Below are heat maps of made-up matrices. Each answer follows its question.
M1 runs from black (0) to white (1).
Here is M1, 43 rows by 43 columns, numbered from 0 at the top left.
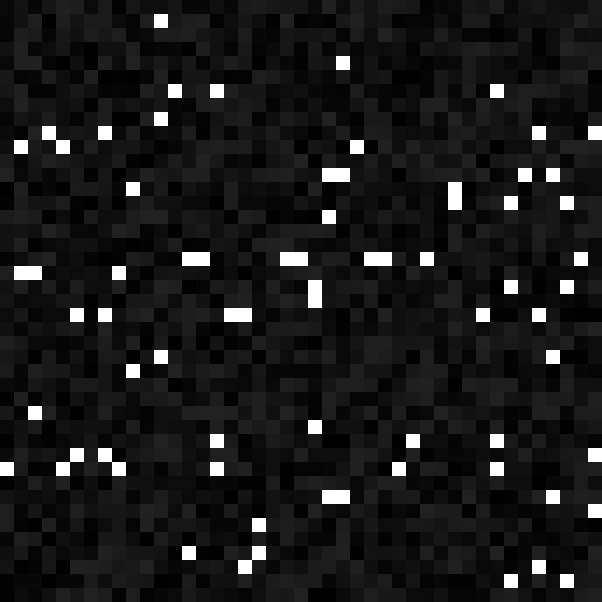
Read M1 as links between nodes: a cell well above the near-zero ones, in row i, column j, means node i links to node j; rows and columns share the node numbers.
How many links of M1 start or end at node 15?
4
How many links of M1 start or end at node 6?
3
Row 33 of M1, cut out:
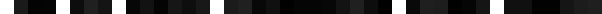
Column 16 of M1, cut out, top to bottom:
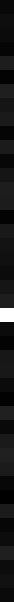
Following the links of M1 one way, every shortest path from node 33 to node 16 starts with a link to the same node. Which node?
node 35
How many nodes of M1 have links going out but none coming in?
5
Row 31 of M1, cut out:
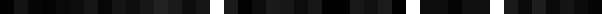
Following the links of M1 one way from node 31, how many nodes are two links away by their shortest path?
4
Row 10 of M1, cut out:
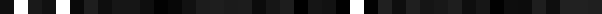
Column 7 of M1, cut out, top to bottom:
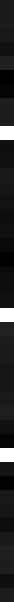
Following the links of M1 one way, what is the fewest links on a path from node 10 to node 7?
5
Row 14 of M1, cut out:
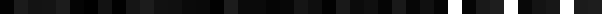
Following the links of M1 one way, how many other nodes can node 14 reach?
8
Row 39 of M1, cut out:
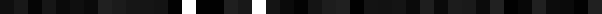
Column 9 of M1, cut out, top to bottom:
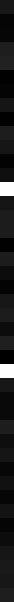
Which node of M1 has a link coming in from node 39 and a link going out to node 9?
node 13
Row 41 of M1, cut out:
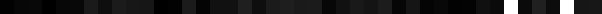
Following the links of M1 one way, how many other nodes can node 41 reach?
5
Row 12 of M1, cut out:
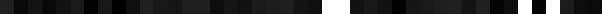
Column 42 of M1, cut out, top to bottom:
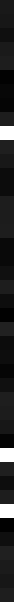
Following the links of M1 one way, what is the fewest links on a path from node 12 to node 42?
4
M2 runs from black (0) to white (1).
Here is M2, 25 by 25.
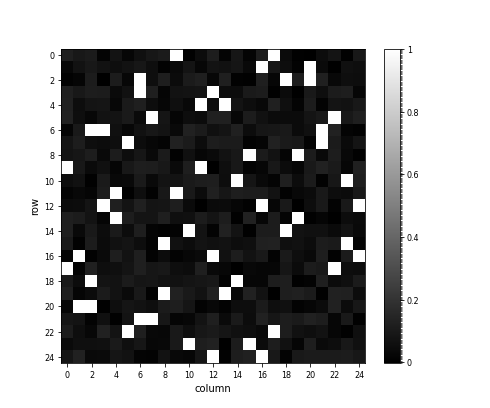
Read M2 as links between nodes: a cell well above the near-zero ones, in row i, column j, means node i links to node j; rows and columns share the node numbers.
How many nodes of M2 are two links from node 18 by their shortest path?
3
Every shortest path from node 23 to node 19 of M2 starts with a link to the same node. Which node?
node 15
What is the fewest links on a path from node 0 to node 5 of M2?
3
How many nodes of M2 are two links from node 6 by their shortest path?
4
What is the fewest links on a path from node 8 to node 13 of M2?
2
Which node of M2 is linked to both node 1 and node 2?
node 20
